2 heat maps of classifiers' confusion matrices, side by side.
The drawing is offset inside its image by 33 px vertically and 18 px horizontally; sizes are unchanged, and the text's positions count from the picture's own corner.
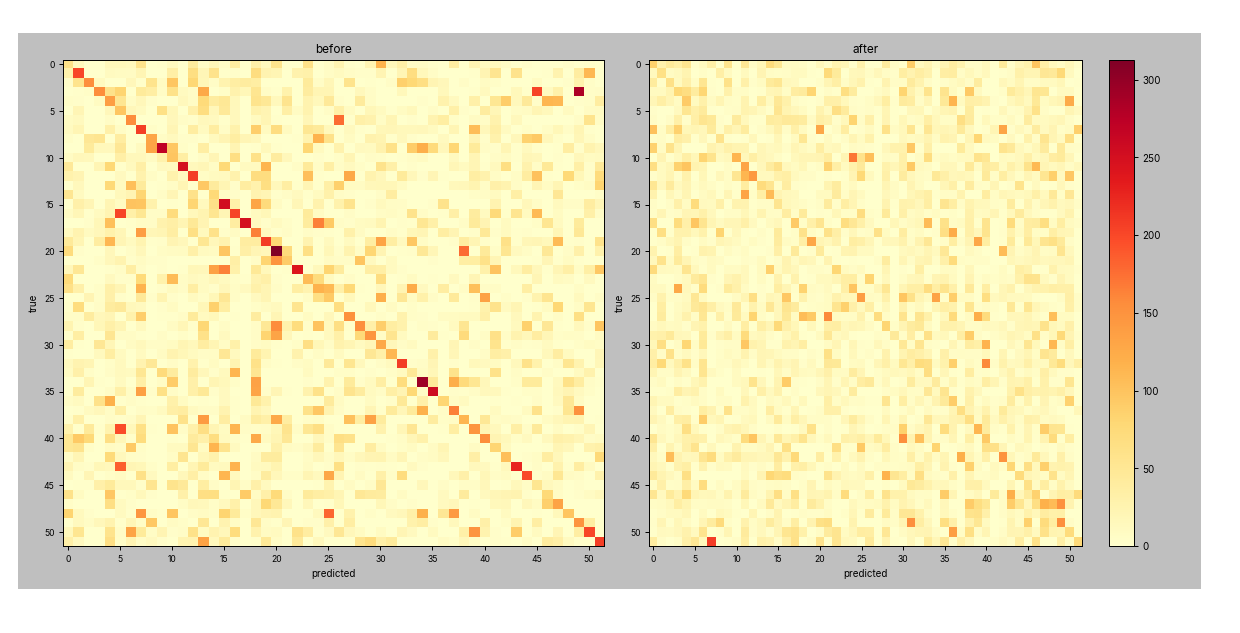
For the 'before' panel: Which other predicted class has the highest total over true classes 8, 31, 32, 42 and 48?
25
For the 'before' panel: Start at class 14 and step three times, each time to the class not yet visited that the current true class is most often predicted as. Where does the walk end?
5
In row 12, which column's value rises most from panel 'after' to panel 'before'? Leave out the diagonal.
27
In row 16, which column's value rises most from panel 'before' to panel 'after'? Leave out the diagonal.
25
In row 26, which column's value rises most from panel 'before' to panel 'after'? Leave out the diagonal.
23
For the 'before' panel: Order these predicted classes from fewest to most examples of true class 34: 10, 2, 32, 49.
2, 49, 32, 10
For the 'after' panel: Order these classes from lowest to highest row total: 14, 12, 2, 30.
2, 14, 30, 12
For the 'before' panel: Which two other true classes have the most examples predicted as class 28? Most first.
21, 29
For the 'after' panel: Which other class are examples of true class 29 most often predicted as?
38
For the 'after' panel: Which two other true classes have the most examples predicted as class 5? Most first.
17, 15
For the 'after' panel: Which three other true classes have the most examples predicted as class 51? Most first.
7, 46, 32
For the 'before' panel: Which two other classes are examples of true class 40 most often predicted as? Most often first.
18, 1
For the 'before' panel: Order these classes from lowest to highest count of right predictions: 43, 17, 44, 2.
2, 44, 43, 17
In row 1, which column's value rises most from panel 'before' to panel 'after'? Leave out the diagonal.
21
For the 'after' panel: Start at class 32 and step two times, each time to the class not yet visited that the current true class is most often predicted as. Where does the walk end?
30
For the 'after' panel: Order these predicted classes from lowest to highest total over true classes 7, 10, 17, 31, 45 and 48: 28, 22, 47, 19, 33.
22, 19, 28, 47, 33
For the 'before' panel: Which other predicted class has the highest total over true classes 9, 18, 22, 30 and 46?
14
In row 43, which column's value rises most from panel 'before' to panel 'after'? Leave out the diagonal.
38
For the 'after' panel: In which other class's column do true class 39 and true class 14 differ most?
11
